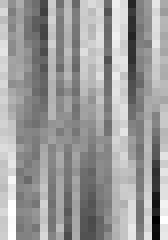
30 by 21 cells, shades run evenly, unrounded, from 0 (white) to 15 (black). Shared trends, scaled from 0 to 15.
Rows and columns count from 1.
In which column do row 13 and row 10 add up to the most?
17
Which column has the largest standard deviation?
20
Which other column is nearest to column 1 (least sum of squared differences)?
16
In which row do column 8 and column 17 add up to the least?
29
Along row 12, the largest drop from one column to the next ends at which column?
15
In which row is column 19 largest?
6
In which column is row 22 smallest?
21
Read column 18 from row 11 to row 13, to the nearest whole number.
9 7 8
